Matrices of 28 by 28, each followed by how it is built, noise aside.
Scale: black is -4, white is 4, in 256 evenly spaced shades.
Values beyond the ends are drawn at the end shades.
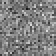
blocks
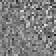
upper triangular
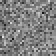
noise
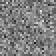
noise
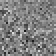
lower triangular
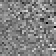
upper triangular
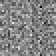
repeating rows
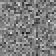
repeating rows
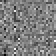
uneven columns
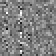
uneven columns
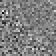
lower triangular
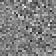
upper triangular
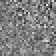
upper triangular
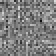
blocks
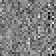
uneven columns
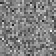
noise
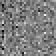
uneven columns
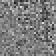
upper triangular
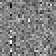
uneven columns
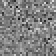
upper triangular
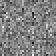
uneven columns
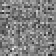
blocks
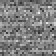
blocks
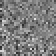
lower triangular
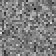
noise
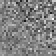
upper triangular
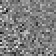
lower triangular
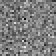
repeating rows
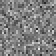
noise
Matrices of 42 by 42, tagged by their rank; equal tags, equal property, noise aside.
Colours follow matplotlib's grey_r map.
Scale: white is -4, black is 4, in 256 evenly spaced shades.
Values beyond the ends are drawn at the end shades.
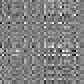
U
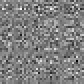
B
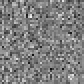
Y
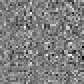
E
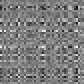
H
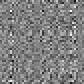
B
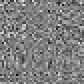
E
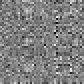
E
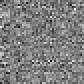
E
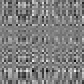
H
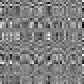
H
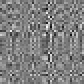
U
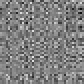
U
